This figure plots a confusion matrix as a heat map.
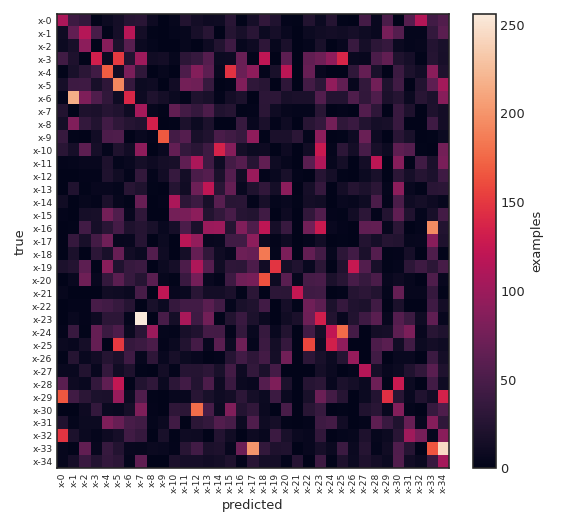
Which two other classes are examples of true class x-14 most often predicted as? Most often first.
x-10, x-7
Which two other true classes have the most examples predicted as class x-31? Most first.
x-32, x-24
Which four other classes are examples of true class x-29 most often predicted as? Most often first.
x-0, x-34, x-5, x-23
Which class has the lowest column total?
x-21
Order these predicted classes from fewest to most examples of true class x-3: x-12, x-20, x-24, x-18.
x-12, x-20, x-24, x-18
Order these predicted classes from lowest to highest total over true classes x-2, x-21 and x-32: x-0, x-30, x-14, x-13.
x-13, x-14, x-30, x-0
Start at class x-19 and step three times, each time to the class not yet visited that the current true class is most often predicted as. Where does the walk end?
x-18
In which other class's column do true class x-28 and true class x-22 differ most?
x-30
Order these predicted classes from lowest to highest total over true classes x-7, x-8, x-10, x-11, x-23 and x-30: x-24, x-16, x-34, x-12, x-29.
x-29, x-24, x-16, x-34, x-12
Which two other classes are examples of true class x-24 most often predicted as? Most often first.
x-25, x-8
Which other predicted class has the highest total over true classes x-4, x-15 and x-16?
x-33
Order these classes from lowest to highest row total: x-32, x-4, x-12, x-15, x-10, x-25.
x-12, x-32, x-15, x-10, x-25, x-4
